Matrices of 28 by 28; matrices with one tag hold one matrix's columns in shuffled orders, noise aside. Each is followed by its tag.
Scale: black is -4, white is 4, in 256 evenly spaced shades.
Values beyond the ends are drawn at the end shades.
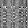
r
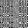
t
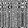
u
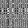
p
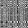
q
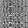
t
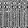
u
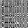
t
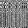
u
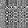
r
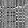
r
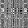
p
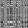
q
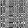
t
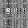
p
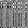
u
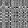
r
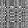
r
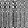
u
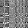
t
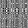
p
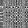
r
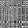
q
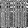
u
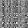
t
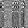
u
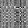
r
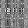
p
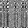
u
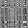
q
